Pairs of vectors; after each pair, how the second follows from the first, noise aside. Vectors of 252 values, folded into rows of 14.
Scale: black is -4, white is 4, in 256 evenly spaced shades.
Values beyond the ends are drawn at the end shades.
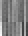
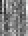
reversed.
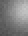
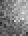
copied.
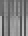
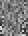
sign-scrambled.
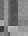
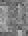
wrapped around, negated, shrunk.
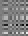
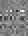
reversed, negated, partly zeroed.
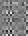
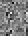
sign-scrambled.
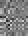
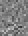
wrapped around, shrunk.
